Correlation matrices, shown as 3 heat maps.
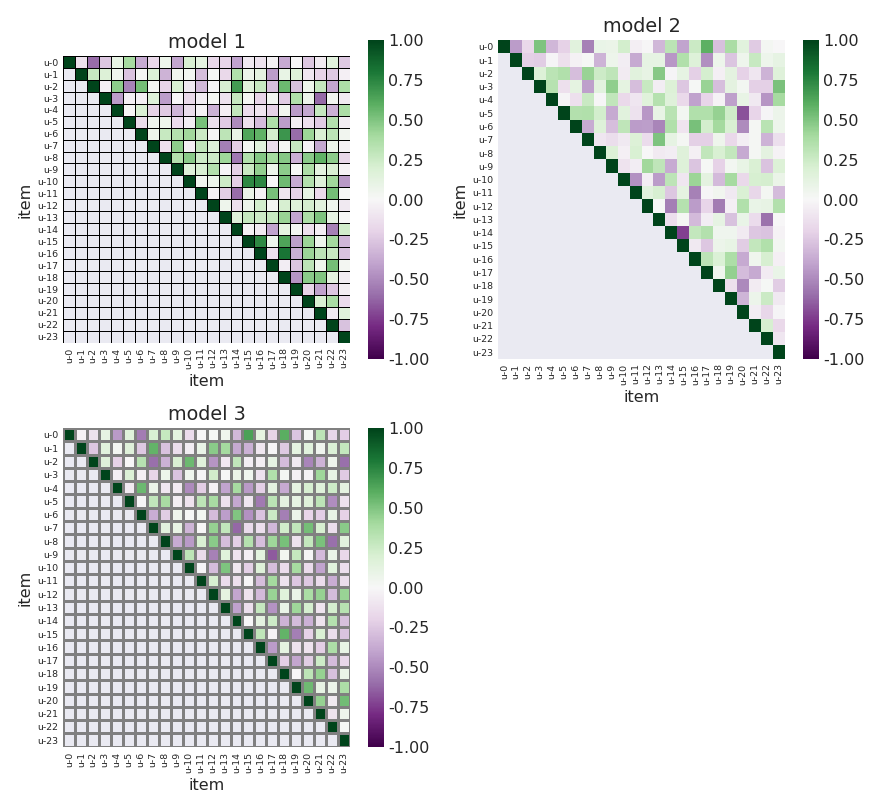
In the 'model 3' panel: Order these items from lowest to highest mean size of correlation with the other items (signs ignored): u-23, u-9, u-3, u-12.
u-3, u-9, u-23, u-12
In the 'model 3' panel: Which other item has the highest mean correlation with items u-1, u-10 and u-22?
u-13
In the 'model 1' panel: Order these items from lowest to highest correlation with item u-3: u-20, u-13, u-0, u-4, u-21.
u-21, u-4, u-0, u-13, u-20
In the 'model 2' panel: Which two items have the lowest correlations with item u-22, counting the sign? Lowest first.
u-13, u-4
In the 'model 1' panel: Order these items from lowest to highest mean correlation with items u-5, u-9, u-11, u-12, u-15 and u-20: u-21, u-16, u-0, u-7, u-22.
u-0, u-21, u-7, u-16, u-22
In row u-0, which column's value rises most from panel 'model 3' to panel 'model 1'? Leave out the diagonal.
u-4
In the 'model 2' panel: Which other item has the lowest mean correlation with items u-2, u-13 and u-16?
u-22
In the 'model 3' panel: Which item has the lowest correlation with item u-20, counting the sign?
u-2
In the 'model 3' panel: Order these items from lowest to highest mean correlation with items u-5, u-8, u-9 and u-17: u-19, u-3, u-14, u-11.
u-14, u-19, u-3, u-11
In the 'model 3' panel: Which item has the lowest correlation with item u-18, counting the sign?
u-6
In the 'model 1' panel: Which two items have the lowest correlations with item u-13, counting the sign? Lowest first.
u-7, u-19
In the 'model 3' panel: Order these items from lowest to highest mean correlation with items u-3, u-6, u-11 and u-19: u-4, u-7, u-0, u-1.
u-0, u-7, u-1, u-4
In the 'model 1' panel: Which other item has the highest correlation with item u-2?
u-14
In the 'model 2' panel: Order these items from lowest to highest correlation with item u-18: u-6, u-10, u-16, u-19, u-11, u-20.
u-20, u-10, u-19, u-11, u-16, u-6
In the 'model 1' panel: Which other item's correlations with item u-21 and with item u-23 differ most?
u-8
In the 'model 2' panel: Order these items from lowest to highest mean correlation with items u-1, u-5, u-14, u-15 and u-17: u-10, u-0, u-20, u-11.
u-20, u-11, u-0, u-10
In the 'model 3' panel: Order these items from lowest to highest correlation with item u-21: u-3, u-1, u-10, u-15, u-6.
u-10, u-6, u-1, u-15, u-3
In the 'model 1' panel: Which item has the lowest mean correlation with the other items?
u-19
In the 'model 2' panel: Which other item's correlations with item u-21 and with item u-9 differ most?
u-3
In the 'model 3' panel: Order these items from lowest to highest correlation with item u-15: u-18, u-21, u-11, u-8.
u-11, u-21, u-8, u-18
